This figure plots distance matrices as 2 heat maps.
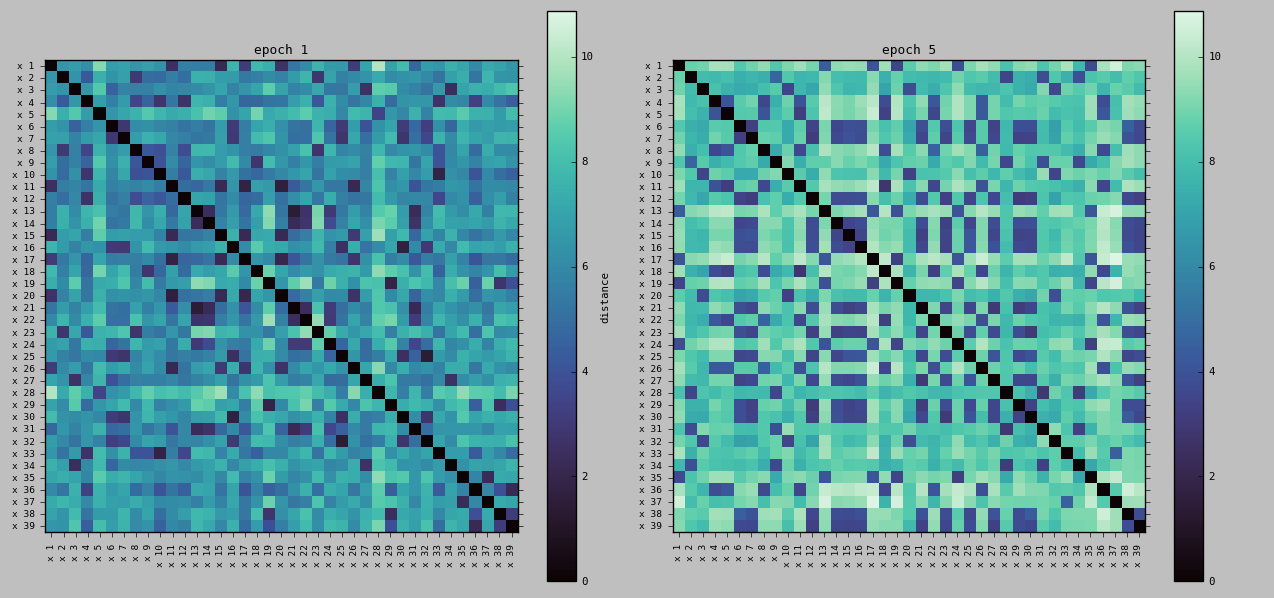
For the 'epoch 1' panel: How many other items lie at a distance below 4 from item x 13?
5
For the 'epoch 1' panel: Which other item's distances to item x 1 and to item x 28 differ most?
x 15
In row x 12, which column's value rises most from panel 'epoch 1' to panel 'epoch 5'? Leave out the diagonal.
x 4
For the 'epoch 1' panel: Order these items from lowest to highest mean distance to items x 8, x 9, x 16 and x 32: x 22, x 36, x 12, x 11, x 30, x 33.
x 30, x 12, x 33, x 11, x 36, x 22
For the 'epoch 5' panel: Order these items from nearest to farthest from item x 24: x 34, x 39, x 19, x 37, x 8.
x 19, x 34, x 39, x 8, x 37
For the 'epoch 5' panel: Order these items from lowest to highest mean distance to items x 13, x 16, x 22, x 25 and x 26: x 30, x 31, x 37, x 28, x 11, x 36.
x 30, x 11, x 36, x 28, x 31, x 37
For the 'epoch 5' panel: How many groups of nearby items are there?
6
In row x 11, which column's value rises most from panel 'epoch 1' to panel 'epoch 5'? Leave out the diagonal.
x 17
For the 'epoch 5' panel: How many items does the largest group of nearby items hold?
14
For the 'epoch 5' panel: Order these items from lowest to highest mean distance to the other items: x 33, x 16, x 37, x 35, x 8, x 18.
x 16, x 18, x 8, x 35, x 33, x 37
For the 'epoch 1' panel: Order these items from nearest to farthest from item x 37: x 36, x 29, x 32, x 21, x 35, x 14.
x 35, x 21, x 36, x 14, x 32, x 29
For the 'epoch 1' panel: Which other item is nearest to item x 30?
x 16
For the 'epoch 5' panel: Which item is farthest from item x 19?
x 37
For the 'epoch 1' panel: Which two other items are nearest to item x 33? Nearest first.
x 10, x 4
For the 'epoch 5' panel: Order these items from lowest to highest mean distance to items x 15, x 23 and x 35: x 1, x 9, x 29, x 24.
x 29, x 24, x 1, x 9
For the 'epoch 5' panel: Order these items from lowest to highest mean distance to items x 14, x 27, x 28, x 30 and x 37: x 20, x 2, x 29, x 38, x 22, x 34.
x 29, x 38, x 2, x 34, x 20, x 22
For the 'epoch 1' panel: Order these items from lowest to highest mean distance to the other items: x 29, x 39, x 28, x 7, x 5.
x 7, x 39, x 29, x 5, x 28
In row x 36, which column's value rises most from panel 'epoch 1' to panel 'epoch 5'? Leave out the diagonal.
x 39
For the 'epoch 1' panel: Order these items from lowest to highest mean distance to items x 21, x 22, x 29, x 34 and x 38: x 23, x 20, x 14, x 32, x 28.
x 14, x 20, x 32, x 23, x 28
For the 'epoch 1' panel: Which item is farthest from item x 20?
x 28
